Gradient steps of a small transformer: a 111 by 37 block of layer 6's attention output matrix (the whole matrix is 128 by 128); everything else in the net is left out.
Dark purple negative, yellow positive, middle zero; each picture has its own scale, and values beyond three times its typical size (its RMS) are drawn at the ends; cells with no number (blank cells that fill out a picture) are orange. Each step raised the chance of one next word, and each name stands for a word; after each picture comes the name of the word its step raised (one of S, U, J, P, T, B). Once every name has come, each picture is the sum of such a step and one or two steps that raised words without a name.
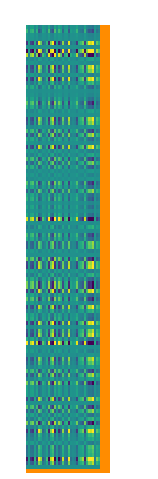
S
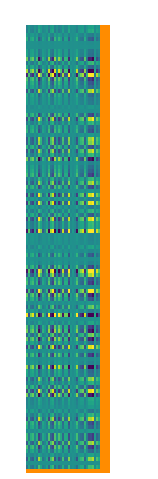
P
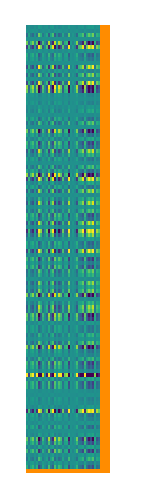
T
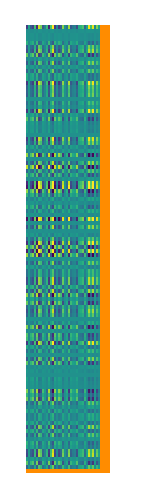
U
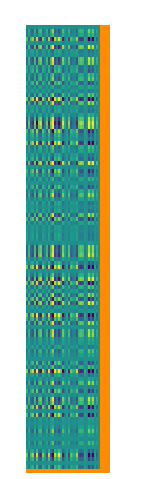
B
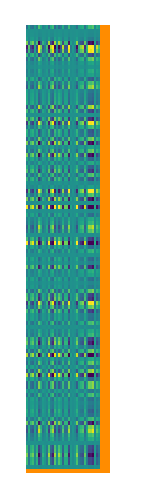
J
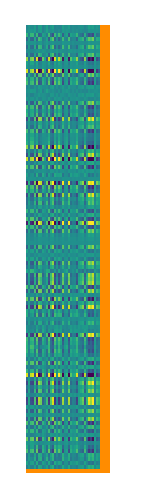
P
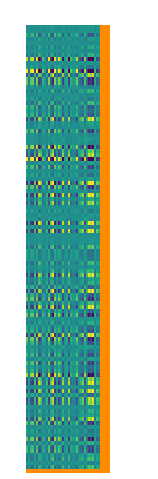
P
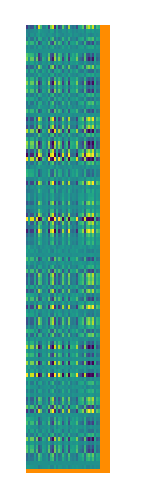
T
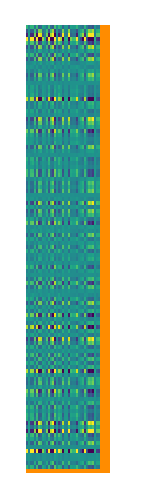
B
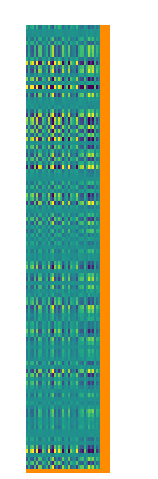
T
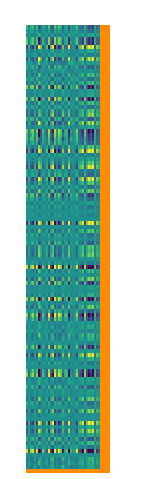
B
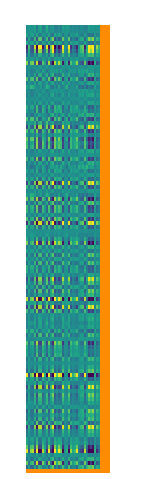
J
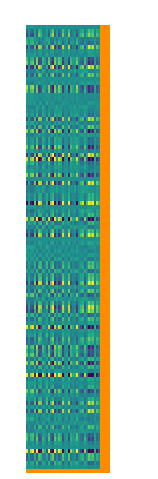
T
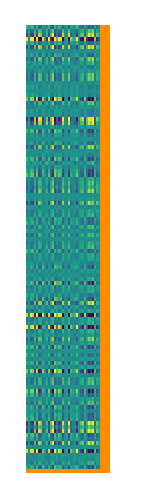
B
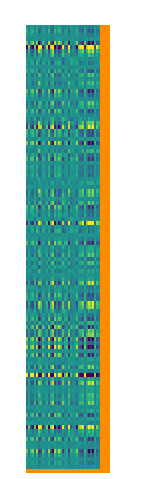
J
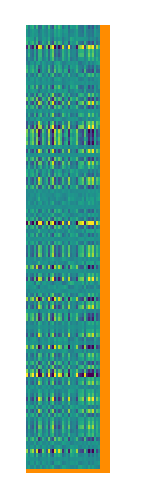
B
